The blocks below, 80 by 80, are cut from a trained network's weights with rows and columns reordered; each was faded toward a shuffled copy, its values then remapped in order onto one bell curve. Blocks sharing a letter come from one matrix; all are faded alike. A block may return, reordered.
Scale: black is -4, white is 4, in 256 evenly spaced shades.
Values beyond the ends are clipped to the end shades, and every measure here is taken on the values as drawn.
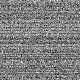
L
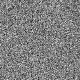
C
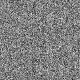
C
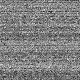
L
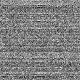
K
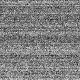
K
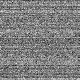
L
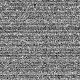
L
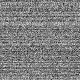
K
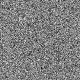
C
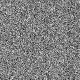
C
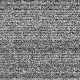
K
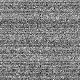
L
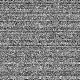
K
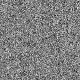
C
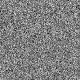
C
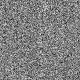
C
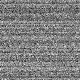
L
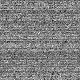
L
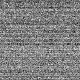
K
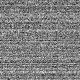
K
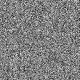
C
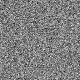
C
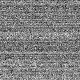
L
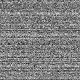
K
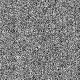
C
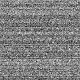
L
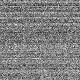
K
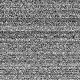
K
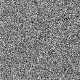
C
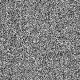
C
